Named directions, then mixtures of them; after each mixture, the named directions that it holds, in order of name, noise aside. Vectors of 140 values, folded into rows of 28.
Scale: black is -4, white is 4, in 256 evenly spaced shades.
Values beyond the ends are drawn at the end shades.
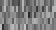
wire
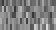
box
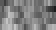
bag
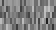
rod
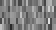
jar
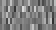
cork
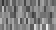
box.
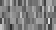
jar.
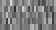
cork.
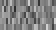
box, cork.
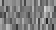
rod.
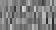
cork, rod.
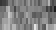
bag, box.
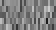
rod.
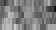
bag.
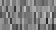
cork, rod.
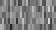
jar.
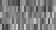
rod, wire.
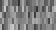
wire.
